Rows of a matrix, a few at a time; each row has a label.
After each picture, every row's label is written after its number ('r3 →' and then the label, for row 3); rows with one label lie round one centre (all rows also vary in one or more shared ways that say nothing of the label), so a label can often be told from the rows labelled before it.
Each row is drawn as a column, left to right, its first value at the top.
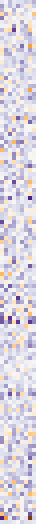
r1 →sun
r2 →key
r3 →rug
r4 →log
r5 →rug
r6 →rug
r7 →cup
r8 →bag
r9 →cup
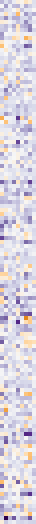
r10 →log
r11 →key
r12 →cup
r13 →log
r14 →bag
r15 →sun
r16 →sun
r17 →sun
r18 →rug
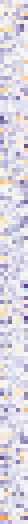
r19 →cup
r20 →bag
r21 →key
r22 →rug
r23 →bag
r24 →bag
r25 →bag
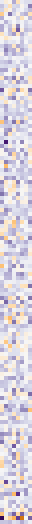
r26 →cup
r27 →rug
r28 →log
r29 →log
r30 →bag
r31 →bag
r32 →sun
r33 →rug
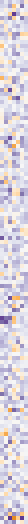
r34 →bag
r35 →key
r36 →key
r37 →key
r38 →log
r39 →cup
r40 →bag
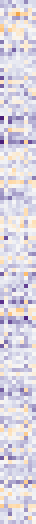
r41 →cup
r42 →log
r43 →cup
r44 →key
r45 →bag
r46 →bag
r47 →key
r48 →bag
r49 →log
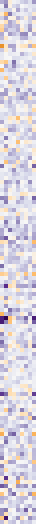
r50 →bag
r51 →log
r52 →sun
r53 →rug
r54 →log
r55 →cup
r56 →rug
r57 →key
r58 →sun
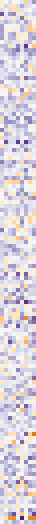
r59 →sun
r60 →sun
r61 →log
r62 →key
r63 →key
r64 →key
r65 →rug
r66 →rug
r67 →key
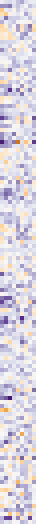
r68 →key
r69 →key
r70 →cup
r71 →sun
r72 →cup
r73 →key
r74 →rug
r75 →cup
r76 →sun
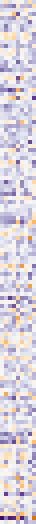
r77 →cup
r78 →bag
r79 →sun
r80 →sun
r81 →cup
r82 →rug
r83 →key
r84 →sun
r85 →cup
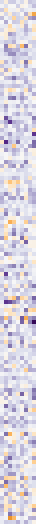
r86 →log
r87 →bag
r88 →bag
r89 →cup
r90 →key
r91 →log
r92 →cup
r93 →bag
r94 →rug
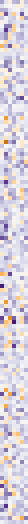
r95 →rug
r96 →rug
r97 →cup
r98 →sun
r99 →cup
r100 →rug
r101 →sun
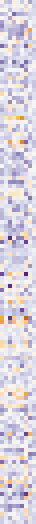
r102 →cup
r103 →cup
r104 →rug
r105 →rug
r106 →rug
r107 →bag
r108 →cup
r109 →cup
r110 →log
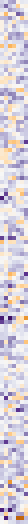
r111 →sun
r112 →sun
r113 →sun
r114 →bag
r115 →sun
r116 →rug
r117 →cup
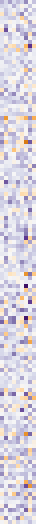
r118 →rug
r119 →log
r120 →rug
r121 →sun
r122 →cup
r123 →log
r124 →rug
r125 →rug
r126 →sun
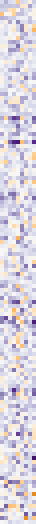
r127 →rug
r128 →log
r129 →bag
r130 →bag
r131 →sun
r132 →rug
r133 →log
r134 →sun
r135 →sun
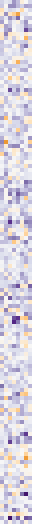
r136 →key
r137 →rug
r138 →bag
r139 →key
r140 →bag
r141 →bag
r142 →log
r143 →key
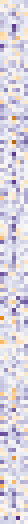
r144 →bag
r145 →bag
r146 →sun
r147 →bag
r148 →sun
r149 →rug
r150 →cup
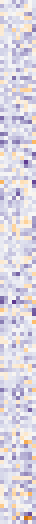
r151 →rug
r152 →rug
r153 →bag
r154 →cup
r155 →cup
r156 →cup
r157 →key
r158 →sun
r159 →key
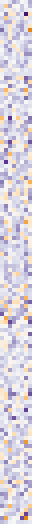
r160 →key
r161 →rug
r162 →log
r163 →log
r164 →rug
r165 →sun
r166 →log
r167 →cup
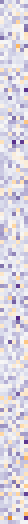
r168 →rug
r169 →rug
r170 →log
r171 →bag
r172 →cup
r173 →sun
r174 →bag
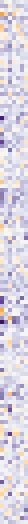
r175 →bag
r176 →log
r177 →cup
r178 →bag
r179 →key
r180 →key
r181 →sun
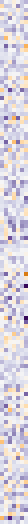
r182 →cup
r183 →log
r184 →key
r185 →rug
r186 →key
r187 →rug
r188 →rug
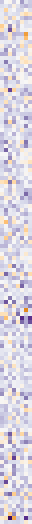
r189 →rug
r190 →cup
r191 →bag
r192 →rug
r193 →sun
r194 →bag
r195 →log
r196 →sun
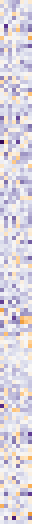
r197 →log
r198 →bag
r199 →cup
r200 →key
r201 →key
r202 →rug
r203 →key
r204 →log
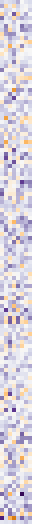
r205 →cup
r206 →bag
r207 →sun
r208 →rug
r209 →bag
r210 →bag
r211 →key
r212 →rug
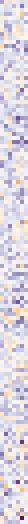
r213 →cup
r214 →sun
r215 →key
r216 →rug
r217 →bag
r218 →cup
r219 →log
